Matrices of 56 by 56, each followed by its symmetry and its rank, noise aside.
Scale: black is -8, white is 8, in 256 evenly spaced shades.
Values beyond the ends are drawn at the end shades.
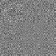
no symmetry, rank six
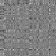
no symmetry, rank three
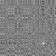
symmetric, rank four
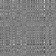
no symmetry, rank three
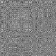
symmetric, rank four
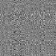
antisymmetric, rank six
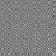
symmetric, rank three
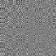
no symmetry, rank three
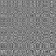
no symmetry, rank three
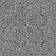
symmetric, rank four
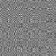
no symmetry, rank four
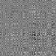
no symmetry, rank four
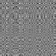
no symmetry, rank three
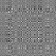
symmetric, rank three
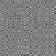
no symmetry, rank four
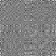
symmetric, rank four
